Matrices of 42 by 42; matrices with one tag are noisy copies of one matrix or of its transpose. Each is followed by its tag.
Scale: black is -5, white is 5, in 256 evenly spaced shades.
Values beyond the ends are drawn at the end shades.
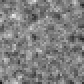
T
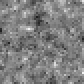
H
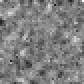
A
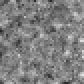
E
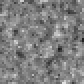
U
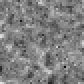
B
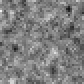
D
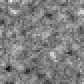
D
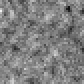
D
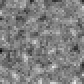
E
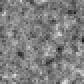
U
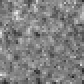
T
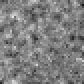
T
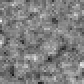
U
